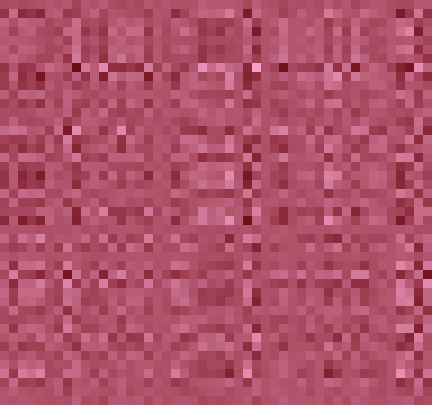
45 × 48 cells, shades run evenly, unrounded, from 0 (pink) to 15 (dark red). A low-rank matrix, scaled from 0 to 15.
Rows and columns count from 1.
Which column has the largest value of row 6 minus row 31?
47
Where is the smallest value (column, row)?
29, 8
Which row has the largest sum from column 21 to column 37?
42
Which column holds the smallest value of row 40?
46
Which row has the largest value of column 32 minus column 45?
32
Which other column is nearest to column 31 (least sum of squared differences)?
36
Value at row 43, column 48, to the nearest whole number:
11
